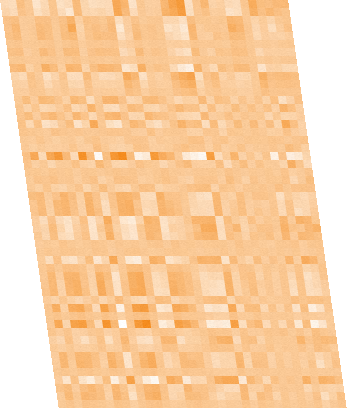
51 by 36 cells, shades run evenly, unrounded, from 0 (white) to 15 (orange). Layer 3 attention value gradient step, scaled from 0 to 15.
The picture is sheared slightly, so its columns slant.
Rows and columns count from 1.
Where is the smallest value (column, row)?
10, 41
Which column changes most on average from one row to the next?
13
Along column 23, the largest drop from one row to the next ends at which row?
3
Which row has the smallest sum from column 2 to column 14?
48
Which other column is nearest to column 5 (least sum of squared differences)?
17
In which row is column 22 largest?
1
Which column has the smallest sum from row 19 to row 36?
34
